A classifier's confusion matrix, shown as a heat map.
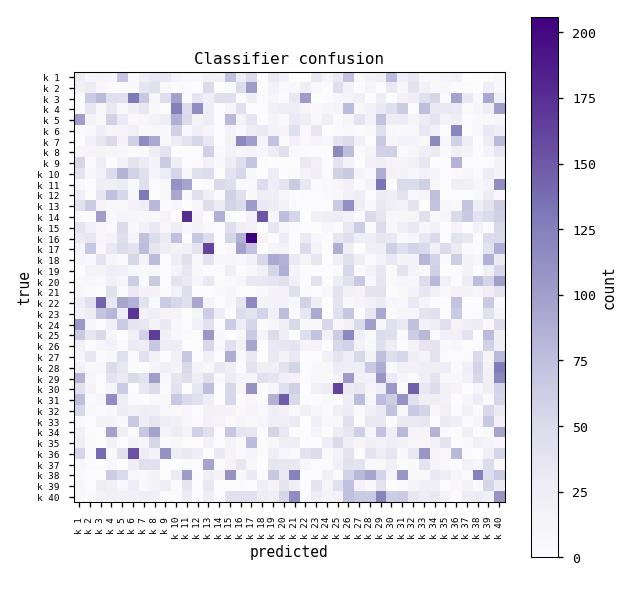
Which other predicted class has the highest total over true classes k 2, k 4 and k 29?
k 40
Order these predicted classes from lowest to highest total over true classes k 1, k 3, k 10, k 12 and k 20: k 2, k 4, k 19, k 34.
k 2, k 19, k 4, k 34
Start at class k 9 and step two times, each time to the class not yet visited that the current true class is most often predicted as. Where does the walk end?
k 6
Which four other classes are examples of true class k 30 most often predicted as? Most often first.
k 25, k 32, k 17, k 13
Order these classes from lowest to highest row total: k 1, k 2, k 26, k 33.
k 2, k 33, k 1, k 26
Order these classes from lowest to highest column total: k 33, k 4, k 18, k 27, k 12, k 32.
k 18, k 12, k 27, k 32, k 4, k 33
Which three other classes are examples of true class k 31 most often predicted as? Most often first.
k 20, k 4, k 19
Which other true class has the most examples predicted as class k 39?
k 3
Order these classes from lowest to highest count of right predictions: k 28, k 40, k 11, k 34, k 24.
k 24, k 28, k 34, k 11, k 40
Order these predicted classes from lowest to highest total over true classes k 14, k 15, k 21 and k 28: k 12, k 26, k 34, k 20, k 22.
k 22, k 12, k 34, k 26, k 20
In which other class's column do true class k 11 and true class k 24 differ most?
k 29
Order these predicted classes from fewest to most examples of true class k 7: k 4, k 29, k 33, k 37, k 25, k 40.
k 33, k 37, k 25, k 4, k 29, k 40
